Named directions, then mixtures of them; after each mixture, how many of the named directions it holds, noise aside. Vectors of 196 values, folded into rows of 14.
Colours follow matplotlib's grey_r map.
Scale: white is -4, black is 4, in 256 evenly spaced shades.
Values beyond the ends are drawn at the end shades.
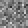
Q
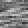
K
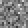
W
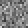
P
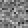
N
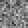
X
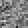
three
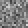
two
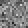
two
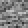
two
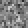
one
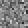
four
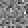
four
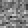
two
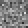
four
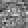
three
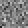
one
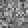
four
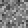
three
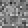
four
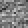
four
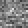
three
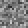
four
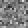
four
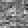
two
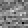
four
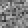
two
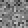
two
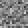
four
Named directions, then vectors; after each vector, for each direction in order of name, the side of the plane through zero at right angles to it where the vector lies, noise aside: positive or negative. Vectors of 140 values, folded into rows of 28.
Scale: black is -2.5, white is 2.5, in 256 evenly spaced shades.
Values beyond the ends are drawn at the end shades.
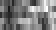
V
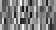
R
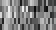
negative, negative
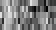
negative, negative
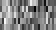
negative, negative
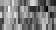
negative, negative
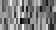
positive, negative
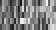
negative, positive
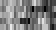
positive, negative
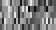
negative, negative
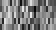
negative, negative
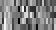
negative, negative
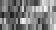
negative, positive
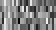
negative, negative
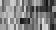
positive, negative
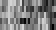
positive, negative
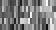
negative, positive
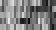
positive, negative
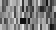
positive, negative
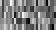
positive, negative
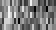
negative, negative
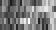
negative, positive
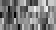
positive, positive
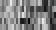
positive, negative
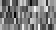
positive, positive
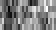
positive, positive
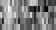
negative, negative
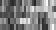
negative, positive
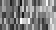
negative, positive
